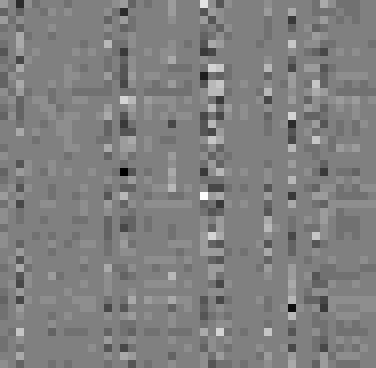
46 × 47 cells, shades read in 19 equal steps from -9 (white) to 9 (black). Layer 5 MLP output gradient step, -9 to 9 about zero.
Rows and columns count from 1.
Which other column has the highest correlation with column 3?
28
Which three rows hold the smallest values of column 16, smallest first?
13, 25, 45
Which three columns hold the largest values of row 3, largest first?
37, 27, 14
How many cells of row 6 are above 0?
10
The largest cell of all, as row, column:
22, 16
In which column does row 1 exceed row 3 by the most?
3
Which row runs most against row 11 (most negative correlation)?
31
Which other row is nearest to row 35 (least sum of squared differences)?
21
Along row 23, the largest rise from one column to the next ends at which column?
38
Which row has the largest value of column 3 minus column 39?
1
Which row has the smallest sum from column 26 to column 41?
12
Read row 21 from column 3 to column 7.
3 -1 0 0 -1
